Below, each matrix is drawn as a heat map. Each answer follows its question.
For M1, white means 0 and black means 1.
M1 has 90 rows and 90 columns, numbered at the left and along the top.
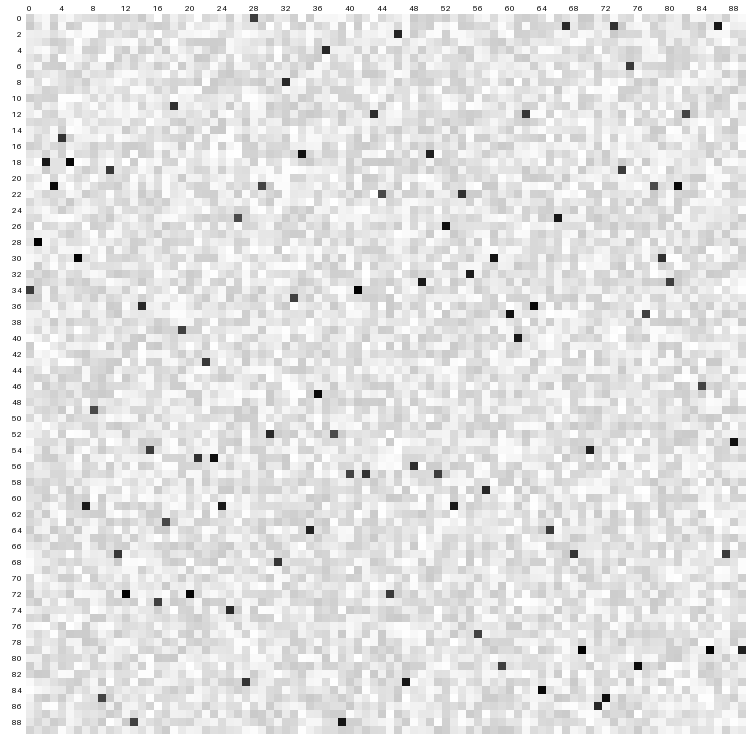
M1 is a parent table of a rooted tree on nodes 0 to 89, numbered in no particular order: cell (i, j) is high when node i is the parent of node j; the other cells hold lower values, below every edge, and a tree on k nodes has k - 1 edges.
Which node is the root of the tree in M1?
83
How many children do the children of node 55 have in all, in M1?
4
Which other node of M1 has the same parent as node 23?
21
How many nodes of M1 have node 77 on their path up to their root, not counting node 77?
2
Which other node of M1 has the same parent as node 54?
44
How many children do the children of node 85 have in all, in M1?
3
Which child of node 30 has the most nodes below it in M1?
79
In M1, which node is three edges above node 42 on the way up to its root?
81
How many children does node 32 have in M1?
1
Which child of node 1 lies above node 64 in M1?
67
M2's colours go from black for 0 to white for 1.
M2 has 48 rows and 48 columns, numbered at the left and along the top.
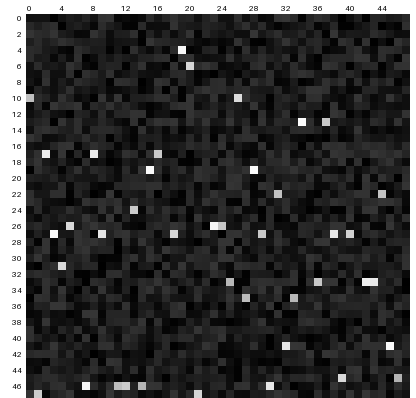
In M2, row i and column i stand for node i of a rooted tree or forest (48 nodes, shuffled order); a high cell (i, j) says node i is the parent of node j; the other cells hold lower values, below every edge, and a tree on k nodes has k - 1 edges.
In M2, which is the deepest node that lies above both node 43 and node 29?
35
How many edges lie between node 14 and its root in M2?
3
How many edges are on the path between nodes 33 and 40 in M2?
3
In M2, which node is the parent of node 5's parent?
10
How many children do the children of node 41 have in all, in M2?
2
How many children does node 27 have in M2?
6
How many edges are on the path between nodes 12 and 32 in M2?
4
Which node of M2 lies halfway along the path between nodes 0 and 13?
26
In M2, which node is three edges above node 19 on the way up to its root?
22
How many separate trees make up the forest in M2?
7
